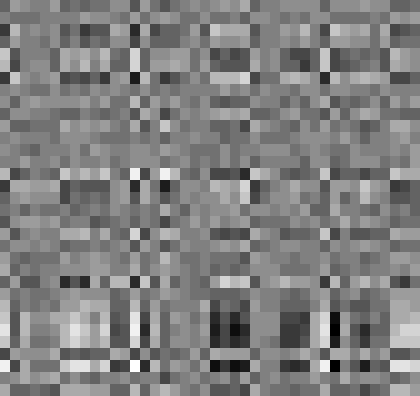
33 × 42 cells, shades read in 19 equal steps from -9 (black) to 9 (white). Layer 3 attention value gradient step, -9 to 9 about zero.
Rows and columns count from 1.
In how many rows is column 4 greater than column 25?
16
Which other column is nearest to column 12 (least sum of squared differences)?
13
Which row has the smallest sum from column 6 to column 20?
7
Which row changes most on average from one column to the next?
31
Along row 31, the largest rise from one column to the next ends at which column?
14
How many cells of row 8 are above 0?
13
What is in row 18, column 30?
0
